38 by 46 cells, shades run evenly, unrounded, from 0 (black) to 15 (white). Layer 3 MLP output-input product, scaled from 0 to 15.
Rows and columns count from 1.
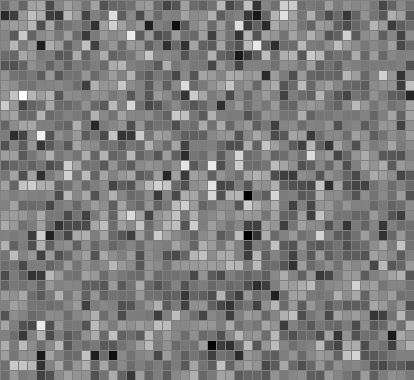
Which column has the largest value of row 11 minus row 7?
1
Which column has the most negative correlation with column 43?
33
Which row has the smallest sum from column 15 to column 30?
29
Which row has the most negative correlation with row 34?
30
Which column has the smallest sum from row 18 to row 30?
28
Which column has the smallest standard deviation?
9
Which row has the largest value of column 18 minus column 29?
24
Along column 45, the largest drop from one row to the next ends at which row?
26
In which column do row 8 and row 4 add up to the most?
15
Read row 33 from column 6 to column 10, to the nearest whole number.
5 9 7 7 5
